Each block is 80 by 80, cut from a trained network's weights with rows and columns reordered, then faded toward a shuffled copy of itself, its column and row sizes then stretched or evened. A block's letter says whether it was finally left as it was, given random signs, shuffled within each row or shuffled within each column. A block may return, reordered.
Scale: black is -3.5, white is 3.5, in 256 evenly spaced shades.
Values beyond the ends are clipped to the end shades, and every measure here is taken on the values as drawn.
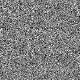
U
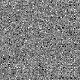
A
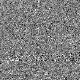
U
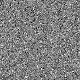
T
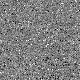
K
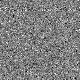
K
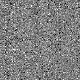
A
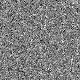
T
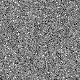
T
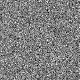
T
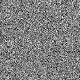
A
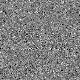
K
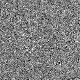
K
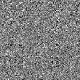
A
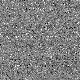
K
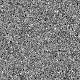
K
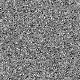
K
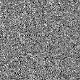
U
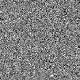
A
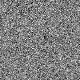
T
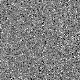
T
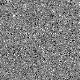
U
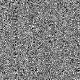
A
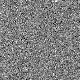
T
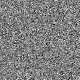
K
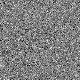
K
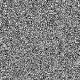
A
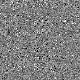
U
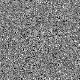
U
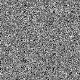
U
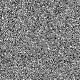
K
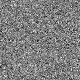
K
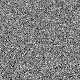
K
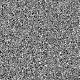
T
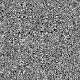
A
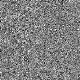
U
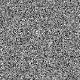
U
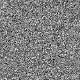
T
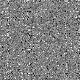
U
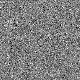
K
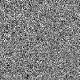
A
